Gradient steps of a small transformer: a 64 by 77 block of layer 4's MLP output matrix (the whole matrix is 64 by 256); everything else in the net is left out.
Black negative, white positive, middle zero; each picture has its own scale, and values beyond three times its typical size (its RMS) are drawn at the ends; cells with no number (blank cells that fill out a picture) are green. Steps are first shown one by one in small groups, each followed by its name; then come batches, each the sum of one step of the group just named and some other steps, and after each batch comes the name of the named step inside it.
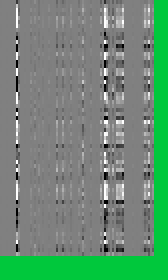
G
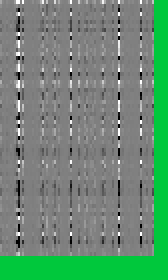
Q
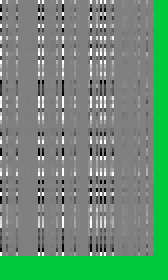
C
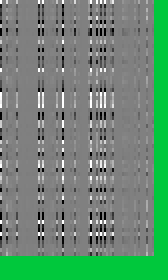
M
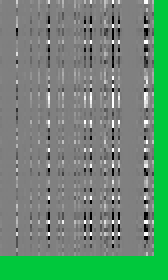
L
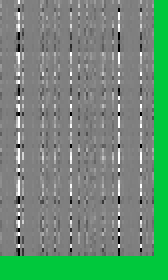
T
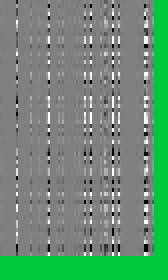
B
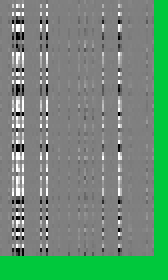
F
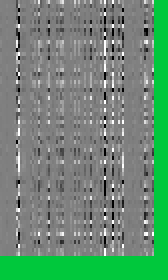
L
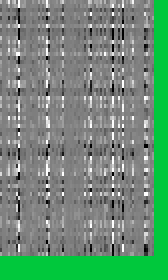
C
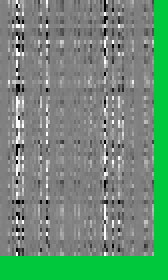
F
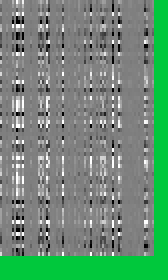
F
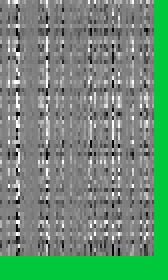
T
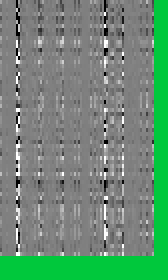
C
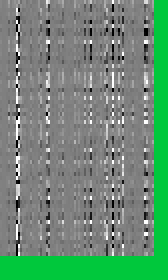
L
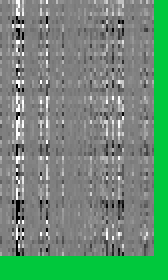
F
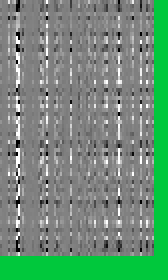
T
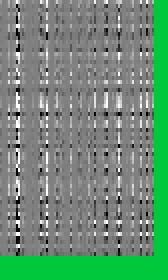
T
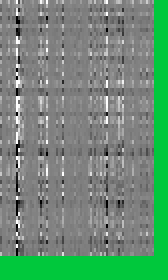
C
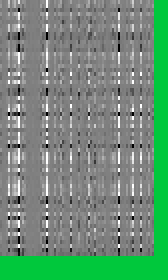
T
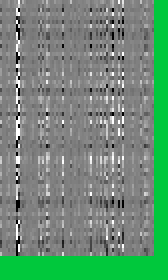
Q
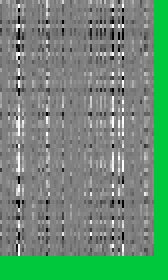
M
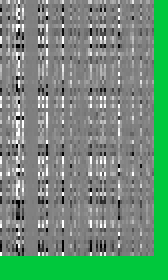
C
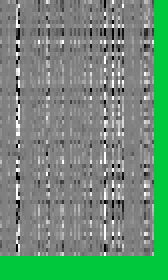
G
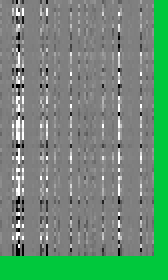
T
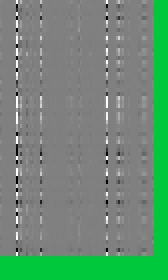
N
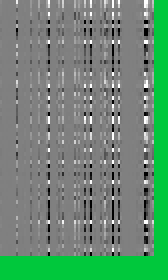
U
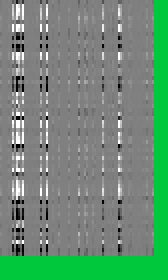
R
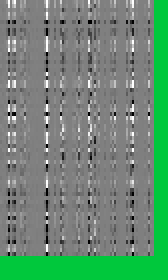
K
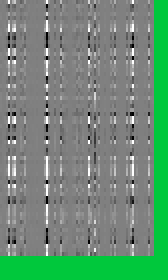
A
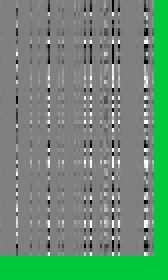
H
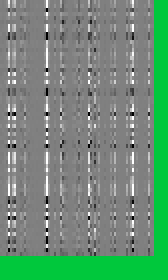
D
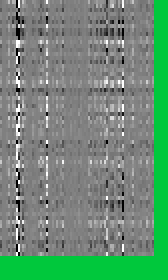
D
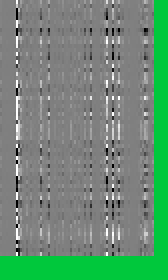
N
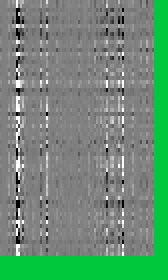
D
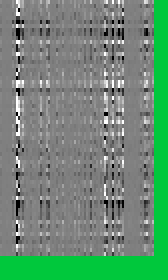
U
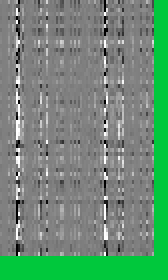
R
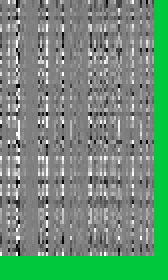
D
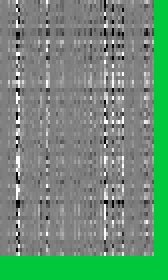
H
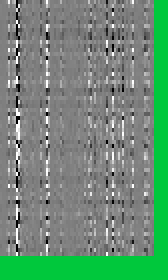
A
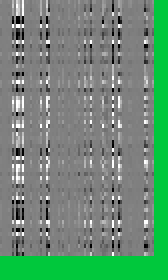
H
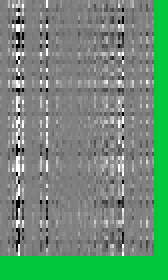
R
